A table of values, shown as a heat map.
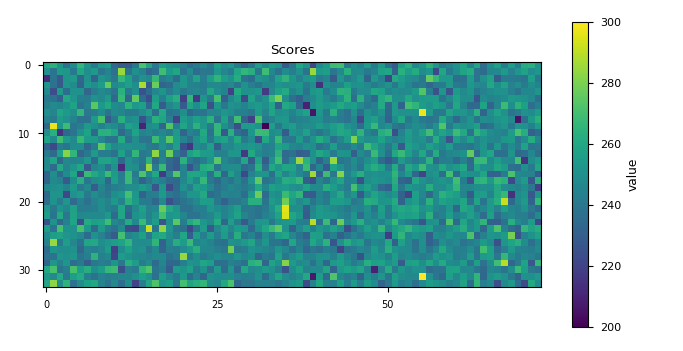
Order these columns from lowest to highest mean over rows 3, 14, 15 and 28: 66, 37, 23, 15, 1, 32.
32, 1, 23, 66, 15, 37
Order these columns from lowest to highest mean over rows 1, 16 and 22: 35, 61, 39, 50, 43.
50, 61, 43, 35, 39
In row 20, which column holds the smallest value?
18
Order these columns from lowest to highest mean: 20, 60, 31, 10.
10, 20, 60, 31
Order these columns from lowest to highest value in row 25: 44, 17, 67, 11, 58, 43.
43, 44, 58, 67, 17, 11
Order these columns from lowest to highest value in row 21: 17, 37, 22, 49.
22, 37, 49, 17
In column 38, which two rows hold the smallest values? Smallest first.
6, 32
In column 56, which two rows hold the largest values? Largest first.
2, 10
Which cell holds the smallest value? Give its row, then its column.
9, 32
